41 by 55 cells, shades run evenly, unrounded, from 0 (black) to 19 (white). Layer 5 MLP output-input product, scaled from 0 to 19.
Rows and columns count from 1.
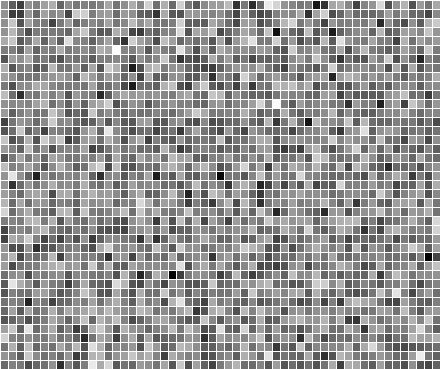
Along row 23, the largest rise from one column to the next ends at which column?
31
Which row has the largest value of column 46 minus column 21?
15
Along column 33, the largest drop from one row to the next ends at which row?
21
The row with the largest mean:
35
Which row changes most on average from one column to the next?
5
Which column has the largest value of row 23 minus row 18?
1
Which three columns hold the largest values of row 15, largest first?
14, 46, 3
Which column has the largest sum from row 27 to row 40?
40
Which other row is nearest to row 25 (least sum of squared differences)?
26
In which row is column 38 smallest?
38
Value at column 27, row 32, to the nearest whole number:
15
